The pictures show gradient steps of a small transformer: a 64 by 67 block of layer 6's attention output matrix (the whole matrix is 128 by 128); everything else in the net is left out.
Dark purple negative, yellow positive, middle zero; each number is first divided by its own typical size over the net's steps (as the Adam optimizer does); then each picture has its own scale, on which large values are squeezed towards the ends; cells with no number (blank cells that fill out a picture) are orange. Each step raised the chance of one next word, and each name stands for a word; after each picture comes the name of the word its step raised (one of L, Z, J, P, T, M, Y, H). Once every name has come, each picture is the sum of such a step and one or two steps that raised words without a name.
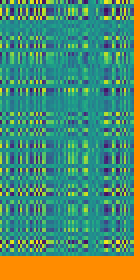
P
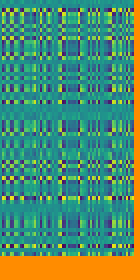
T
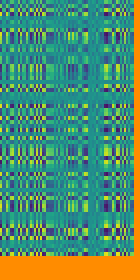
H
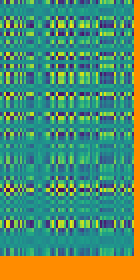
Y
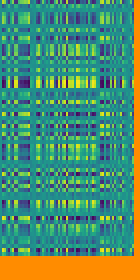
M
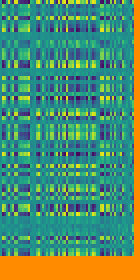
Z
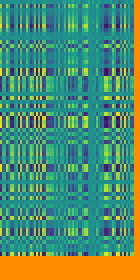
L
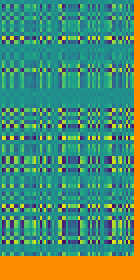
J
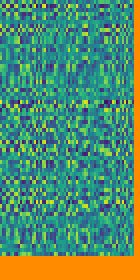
H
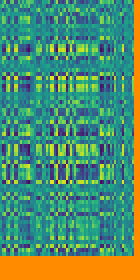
T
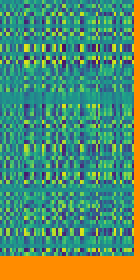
H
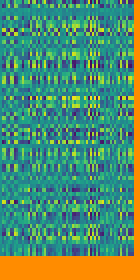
Z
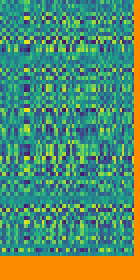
J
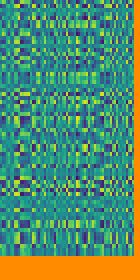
Y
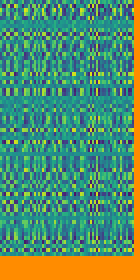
P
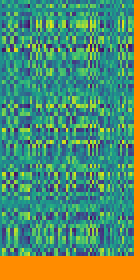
L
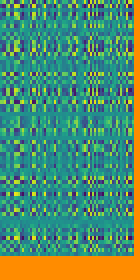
P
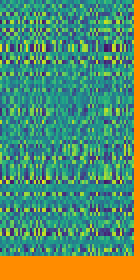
H
